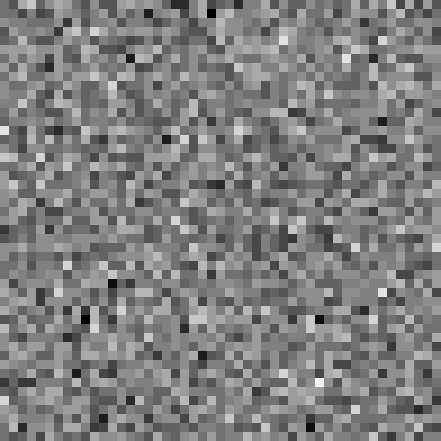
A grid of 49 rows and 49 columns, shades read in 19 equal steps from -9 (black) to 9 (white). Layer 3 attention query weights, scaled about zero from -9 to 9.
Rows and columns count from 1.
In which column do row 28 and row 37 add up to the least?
21
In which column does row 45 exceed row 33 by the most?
5
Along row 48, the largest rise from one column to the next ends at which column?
36
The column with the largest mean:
7
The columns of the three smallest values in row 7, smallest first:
15, 42, 6
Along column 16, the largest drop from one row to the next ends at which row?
8
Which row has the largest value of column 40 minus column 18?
28
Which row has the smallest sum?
27
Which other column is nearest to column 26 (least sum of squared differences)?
16
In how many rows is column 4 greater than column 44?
22
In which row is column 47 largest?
48
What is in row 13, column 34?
-4
